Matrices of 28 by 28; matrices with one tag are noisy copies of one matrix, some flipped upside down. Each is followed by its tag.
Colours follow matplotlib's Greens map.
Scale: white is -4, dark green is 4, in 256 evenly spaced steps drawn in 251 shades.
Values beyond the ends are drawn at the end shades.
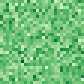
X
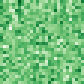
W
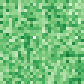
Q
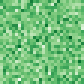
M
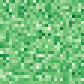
X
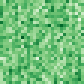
Q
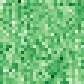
Q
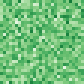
M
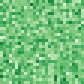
W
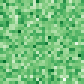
W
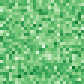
X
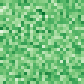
X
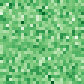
X
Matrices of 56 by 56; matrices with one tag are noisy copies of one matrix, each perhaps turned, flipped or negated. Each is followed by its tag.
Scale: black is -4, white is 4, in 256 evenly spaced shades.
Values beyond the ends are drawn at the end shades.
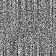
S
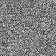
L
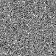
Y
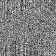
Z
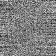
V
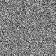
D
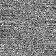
Z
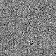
L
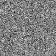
Y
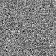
L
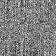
Z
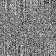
Z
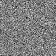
D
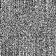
V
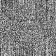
V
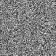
D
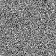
Y
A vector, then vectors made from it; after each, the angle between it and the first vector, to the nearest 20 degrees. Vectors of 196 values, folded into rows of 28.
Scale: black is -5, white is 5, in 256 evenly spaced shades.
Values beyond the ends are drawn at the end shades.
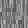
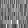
100 degrees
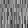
100 degrees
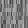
160 degrees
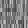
20 degrees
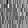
80 degrees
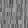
160 degrees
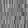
120 degrees
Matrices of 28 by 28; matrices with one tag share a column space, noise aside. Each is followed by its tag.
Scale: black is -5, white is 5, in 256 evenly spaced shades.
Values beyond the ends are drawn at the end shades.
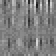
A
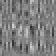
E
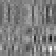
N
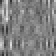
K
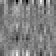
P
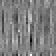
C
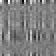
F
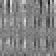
A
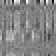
F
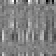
F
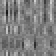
K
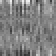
P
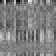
F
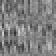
E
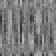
C
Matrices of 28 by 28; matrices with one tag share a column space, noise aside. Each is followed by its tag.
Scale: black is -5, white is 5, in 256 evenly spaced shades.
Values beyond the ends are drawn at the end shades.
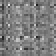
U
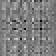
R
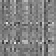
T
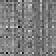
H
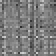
H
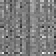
H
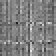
T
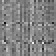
T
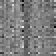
H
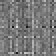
H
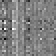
R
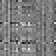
T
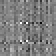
T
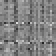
T
